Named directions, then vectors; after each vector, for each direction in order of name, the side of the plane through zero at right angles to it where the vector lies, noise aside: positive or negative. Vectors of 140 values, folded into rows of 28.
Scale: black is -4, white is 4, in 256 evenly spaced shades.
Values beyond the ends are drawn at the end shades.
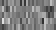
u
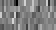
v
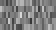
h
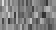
negative, negative, negative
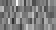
positive, positive, negative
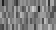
positive, positive, positive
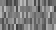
positive, negative, positive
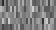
positive, positive, positive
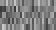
negative, negative, negative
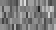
positive, negative, positive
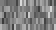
positive, negative, positive
